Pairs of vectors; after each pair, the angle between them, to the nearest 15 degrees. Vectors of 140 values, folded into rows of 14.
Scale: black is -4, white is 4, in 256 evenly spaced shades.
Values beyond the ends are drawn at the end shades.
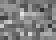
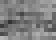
120 degrees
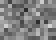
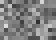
30 degrees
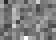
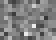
120 degrees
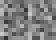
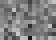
90 degrees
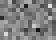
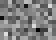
30 degrees
